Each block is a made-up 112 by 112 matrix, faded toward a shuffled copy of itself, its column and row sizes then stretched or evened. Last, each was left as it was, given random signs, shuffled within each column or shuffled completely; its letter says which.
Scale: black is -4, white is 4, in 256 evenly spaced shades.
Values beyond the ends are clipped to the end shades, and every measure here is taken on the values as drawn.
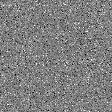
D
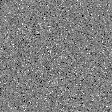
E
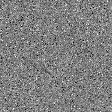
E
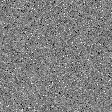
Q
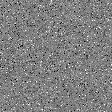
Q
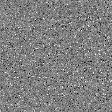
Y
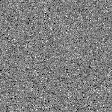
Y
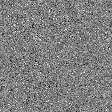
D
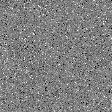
E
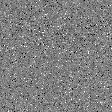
D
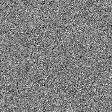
D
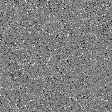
D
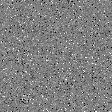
D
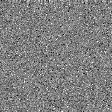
Y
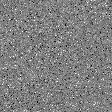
Q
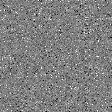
Y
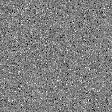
Y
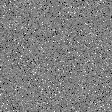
Q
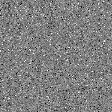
Y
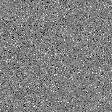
Y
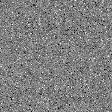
E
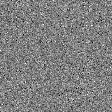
Y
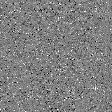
Y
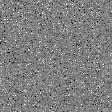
Y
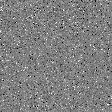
D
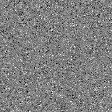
Y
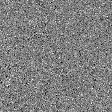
E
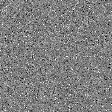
D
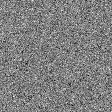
Q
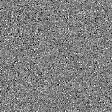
Y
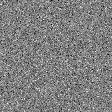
Q
